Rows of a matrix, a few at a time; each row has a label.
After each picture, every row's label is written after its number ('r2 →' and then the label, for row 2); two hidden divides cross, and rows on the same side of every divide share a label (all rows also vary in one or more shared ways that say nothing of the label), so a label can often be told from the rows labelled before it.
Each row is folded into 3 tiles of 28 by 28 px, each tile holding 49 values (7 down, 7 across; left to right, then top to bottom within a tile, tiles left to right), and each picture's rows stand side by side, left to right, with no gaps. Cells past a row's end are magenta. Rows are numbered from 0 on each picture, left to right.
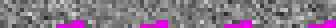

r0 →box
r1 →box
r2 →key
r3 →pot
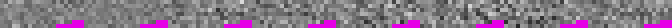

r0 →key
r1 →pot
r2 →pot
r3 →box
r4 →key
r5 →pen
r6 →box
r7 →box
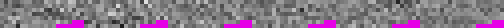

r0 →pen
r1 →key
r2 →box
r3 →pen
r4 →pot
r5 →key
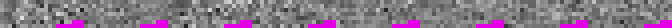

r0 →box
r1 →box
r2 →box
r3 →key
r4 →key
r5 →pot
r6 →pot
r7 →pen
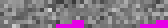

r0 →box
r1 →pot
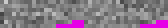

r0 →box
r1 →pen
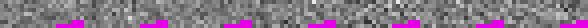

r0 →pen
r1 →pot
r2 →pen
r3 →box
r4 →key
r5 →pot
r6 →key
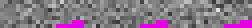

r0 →key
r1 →pot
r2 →box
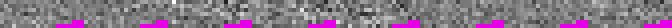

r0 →key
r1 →key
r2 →box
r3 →pot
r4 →key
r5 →box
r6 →key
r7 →pen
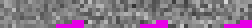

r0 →pen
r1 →pen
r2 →box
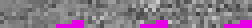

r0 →box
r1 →pen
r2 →key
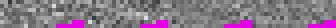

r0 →key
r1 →pot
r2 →key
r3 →box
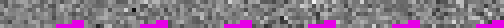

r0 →box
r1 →pen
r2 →box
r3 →pot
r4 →pot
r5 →pot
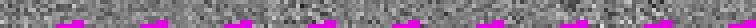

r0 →pen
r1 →key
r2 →pen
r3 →pot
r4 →pot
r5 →pot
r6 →pot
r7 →key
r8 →box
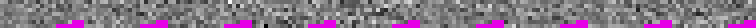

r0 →key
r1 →key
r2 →box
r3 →box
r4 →key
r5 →pot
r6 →box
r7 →key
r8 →pen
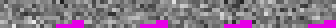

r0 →pen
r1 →pot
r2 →key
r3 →box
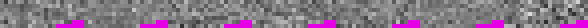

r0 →key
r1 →box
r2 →pot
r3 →key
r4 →pot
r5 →key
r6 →pen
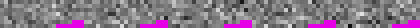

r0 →pot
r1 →box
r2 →pen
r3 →pot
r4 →box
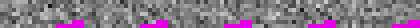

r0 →pot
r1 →box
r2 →pot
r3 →key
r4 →pot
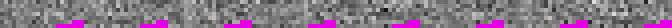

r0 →box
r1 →key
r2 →pot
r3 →box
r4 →key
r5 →pen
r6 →key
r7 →pen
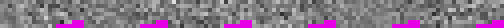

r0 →pen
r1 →box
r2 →pot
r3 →key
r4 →key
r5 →pot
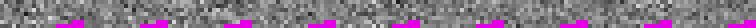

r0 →box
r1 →pen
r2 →box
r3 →pen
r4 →pot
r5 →key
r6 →box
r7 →pen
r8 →pen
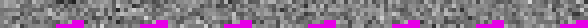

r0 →key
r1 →pot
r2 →pen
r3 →box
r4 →pot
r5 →key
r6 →pot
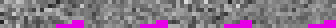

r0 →box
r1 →pot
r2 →key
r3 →box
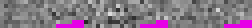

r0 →pot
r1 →key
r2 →pen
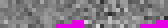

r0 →box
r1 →box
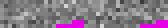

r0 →pot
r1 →key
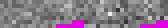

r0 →pen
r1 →pen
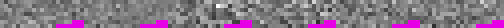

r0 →box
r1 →key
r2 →key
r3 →key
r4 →pot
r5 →box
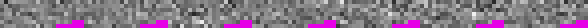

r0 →pot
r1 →box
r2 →key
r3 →key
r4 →box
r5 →pen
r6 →pot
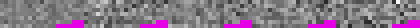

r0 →key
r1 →pot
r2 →key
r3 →pot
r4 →pot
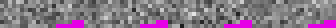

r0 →pen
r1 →pot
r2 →box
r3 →pot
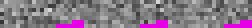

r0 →box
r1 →pot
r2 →pen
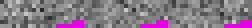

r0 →key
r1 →pen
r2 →box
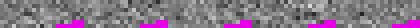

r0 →box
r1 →box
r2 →pot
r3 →pot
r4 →box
